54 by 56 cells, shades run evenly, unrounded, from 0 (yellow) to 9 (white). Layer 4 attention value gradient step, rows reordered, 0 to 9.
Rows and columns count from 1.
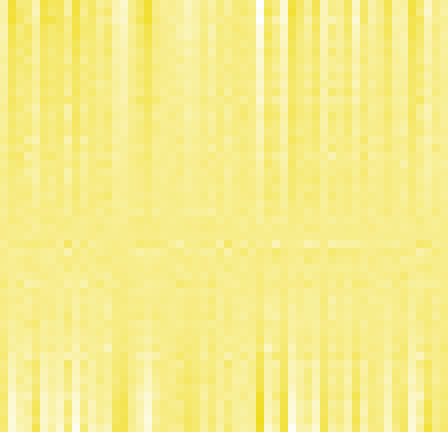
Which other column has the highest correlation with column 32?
26
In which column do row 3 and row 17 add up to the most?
33
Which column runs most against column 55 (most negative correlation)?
17
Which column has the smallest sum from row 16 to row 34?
37
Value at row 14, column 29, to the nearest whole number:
5
